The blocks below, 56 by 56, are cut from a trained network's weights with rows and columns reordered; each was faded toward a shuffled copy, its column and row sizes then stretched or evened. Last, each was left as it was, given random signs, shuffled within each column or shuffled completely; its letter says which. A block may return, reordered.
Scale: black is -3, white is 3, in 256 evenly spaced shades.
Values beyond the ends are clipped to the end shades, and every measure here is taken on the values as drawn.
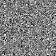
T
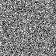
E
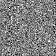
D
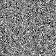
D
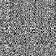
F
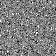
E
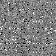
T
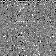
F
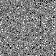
D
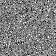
E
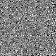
T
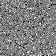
E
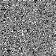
T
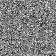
E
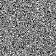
D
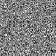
F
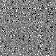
F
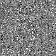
D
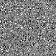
F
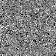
T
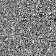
T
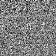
T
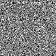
T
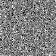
D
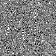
D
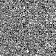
F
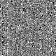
D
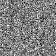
D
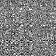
F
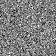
E
